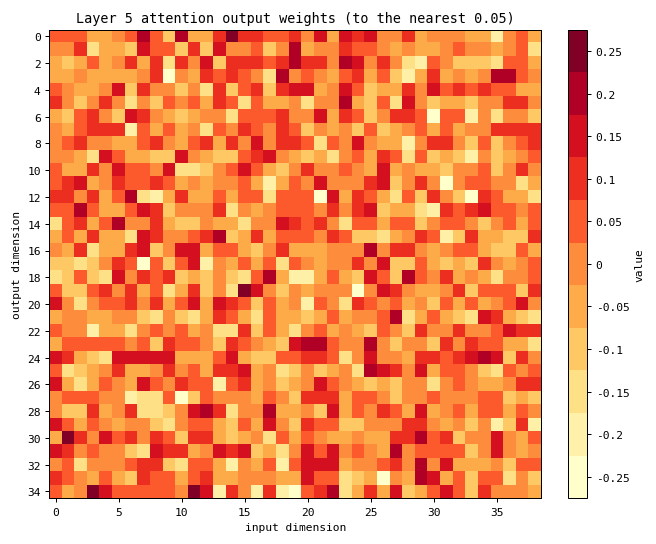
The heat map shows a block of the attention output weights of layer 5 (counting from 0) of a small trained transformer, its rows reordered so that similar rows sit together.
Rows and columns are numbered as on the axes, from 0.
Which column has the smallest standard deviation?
32
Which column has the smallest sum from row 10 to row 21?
12
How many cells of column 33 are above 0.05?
4
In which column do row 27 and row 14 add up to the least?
10
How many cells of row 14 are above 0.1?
2
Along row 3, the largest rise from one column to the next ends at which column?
18
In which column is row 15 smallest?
31
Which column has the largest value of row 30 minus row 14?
29
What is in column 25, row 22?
-0.1
